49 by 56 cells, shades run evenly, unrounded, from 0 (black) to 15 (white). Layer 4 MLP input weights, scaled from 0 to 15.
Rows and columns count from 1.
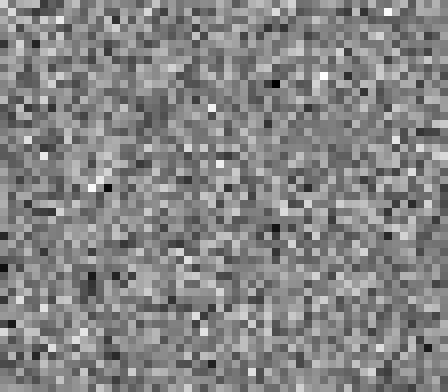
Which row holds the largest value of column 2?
2
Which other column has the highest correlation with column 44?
23
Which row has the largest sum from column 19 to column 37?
40
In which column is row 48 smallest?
15
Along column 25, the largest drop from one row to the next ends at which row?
41
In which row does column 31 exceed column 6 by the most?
44
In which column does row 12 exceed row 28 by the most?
55
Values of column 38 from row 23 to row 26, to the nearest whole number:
10 6 10 5
